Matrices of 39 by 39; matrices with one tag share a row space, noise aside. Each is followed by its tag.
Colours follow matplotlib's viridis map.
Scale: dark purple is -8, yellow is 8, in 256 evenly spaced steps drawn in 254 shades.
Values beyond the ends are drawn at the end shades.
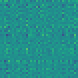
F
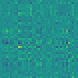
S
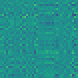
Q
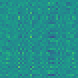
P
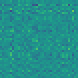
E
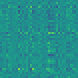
P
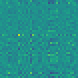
P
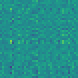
E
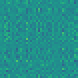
F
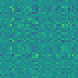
E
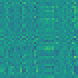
Q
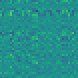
E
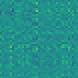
E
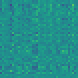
E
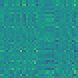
Q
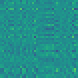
Q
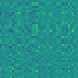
E
